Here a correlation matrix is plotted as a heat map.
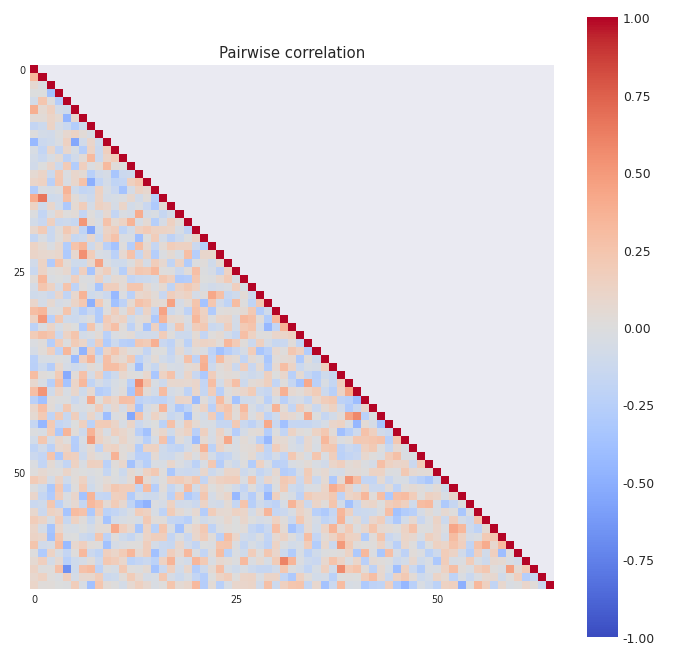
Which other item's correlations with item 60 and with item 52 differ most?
58
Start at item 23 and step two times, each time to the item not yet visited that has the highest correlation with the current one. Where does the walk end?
19
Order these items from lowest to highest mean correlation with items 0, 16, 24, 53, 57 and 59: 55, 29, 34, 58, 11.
29, 55, 11, 34, 58
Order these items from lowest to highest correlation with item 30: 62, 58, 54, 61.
54, 62, 58, 61
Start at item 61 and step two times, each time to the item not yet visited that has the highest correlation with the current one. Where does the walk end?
1
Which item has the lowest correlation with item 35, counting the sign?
6
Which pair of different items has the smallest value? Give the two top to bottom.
4, 62
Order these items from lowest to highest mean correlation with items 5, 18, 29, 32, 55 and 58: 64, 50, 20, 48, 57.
57, 50, 48, 20, 64
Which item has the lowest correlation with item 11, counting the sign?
15
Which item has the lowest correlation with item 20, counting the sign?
7
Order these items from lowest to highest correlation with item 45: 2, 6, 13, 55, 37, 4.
55, 13, 6, 37, 2, 4
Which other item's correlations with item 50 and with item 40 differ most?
31
